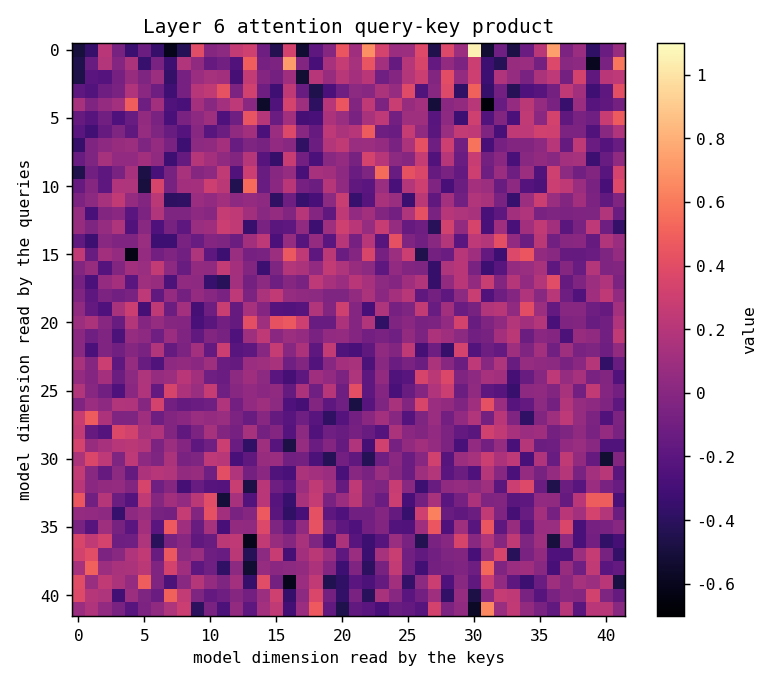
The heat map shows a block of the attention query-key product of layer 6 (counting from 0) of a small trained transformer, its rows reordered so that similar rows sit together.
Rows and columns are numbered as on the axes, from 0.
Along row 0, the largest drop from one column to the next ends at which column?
31
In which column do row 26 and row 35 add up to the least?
21
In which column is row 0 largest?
30
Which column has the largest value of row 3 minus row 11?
25
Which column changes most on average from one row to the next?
33
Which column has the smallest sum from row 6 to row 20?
27
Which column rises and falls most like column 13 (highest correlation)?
41
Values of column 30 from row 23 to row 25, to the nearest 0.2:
0.2 0 0
